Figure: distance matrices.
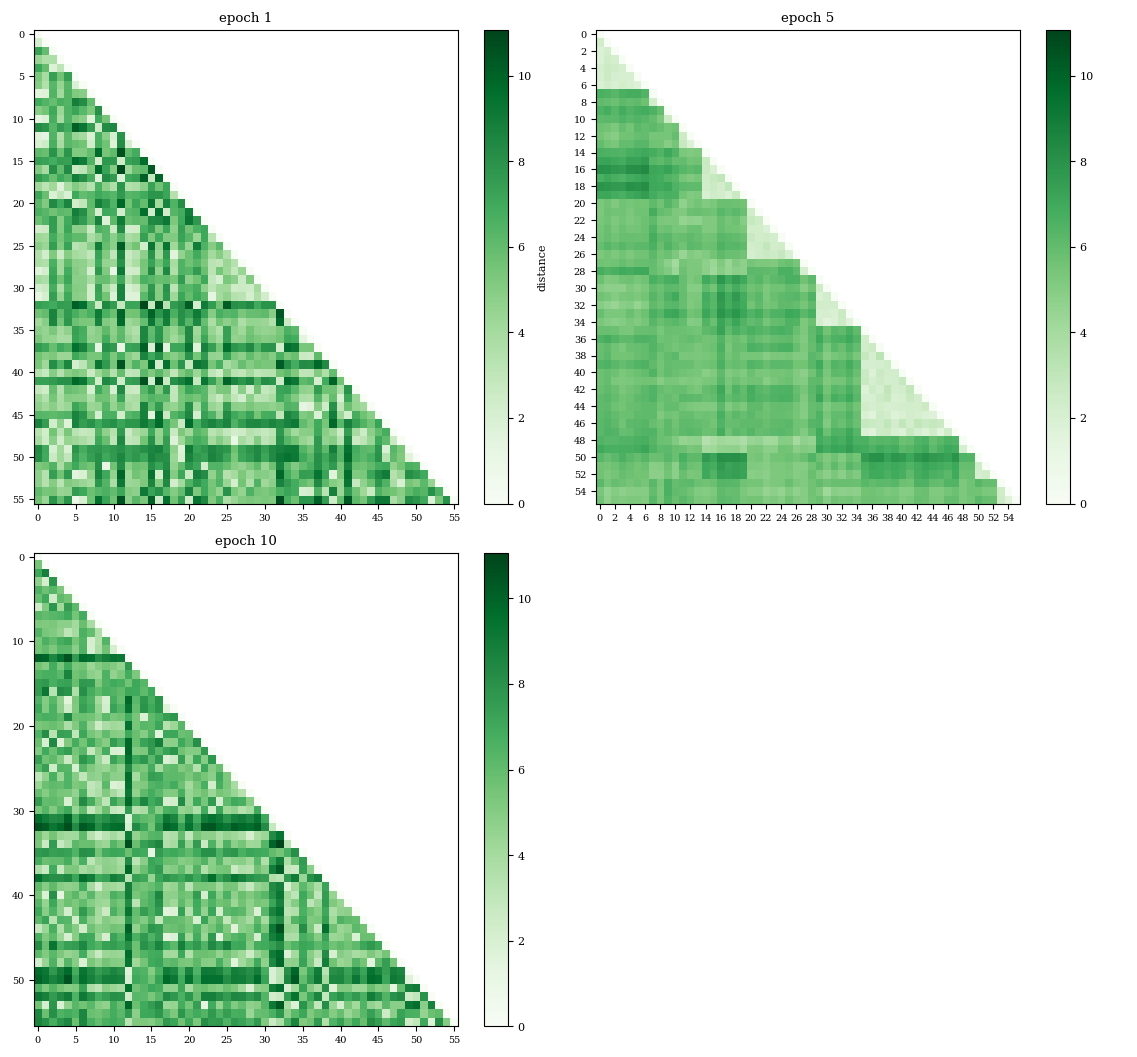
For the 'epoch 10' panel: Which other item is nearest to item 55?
52
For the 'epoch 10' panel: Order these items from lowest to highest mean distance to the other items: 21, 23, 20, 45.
20, 45, 21, 23
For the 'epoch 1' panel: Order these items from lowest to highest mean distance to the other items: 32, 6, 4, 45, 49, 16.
6, 4, 45, 16, 49, 32
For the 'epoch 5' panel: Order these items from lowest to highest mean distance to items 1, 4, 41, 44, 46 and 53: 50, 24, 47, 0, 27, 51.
47, 0, 27, 24, 51, 50
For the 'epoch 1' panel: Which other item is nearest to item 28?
10
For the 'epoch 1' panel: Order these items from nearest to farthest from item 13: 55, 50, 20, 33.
33, 55, 20, 50
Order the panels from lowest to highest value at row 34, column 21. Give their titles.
epoch 5, epoch 10, epoch 1
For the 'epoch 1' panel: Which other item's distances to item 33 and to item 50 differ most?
49
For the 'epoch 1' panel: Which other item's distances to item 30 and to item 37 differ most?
11
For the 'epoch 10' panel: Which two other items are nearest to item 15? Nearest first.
35, 38
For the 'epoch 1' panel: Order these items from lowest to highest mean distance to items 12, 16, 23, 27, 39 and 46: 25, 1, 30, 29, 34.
1, 30, 29, 25, 34
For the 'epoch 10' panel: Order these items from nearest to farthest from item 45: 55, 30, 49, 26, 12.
26, 30, 55, 49, 12
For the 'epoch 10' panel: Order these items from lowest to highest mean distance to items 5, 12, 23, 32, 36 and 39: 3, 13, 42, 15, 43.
43, 13, 15, 42, 3
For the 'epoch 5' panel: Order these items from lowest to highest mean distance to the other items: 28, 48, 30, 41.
41, 30, 48, 28
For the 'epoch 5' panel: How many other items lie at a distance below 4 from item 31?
5
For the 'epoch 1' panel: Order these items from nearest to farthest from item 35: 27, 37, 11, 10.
27, 10, 37, 11
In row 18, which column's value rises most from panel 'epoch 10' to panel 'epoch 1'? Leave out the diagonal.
17
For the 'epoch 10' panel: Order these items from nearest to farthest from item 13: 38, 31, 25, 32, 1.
1, 25, 31, 38, 32
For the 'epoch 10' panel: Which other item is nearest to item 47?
51
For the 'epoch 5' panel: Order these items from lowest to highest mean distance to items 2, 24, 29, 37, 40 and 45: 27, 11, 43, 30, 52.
43, 30, 27, 11, 52
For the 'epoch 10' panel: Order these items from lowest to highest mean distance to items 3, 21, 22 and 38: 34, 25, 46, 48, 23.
34, 48, 25, 46, 23
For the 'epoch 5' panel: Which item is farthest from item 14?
50
